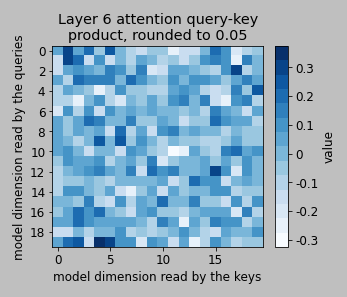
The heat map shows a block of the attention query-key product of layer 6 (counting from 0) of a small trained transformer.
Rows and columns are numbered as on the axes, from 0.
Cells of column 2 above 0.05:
7
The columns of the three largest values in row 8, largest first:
6, 11, 10
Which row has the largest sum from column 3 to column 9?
3
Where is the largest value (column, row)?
4, 19
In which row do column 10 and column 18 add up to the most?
12
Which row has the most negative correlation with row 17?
5
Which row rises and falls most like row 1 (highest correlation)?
16
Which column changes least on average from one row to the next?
8
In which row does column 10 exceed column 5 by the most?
15
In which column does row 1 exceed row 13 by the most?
1
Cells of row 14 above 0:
7
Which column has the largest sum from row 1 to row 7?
17
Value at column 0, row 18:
-0.15
